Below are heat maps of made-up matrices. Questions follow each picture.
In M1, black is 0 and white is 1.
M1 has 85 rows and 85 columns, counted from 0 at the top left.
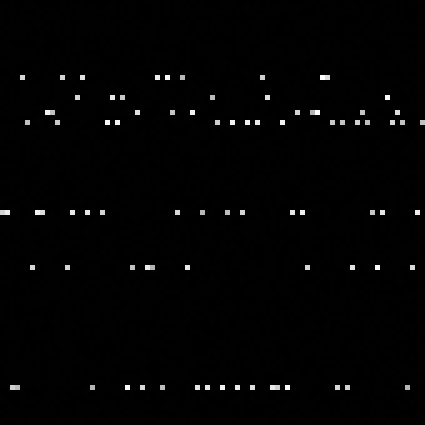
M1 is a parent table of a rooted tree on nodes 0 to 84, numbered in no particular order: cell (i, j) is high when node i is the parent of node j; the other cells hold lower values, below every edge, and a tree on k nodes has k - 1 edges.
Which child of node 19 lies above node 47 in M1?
77
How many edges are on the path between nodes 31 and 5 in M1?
4
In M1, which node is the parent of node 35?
42
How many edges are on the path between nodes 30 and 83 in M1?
4
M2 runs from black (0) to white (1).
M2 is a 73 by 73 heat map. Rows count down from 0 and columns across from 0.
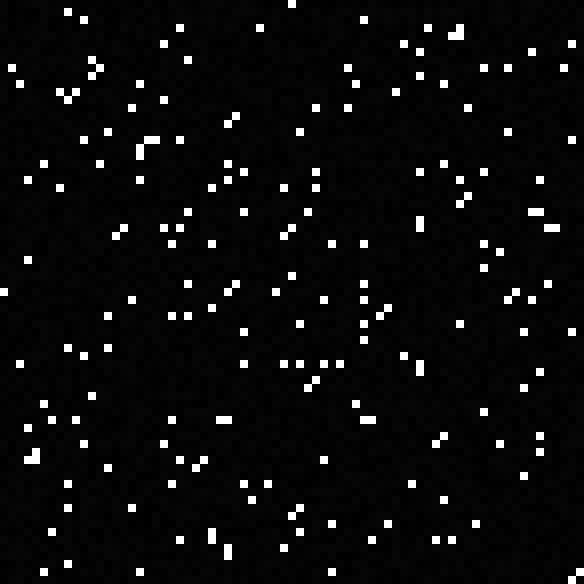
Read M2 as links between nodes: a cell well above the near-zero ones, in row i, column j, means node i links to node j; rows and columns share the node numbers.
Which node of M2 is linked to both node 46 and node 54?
node 67
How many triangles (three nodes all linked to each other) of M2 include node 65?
0
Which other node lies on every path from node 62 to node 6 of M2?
node 55
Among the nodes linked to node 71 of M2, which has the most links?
node 17
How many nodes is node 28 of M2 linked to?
7
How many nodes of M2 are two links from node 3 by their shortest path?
6
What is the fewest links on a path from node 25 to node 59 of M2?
7
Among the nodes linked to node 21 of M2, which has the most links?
node 52
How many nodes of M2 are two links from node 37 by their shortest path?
10
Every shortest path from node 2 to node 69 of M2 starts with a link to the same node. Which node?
node 45
